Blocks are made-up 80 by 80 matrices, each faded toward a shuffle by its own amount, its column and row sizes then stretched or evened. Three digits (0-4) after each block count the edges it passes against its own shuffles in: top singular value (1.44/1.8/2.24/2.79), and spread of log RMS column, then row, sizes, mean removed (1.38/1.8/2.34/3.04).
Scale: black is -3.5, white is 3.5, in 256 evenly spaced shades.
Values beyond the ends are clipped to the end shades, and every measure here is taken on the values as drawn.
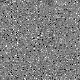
1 1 1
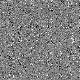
0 2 1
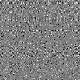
3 0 2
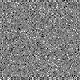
3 0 1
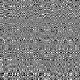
4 0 4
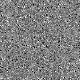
0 2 2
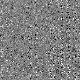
0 3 1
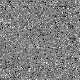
0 1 3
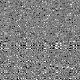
3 1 3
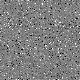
0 1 1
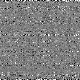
1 0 4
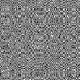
4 2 2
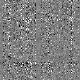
0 4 2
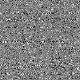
0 2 3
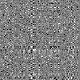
3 3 1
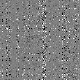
0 4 2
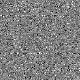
1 0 2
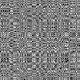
4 1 3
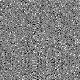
2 1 0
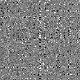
2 2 2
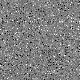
0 0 1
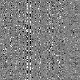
3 4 0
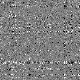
2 3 3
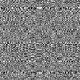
3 0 4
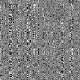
3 4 0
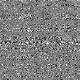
1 2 4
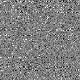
2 1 3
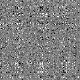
2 3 2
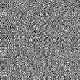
3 0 1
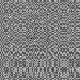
4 1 2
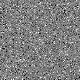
1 1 1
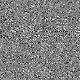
1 0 3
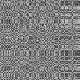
4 3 1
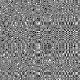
4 2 2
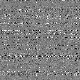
1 1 4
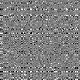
4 2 4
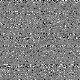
0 0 4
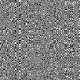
3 3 0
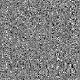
2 3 0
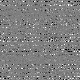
0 1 4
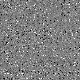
0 1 2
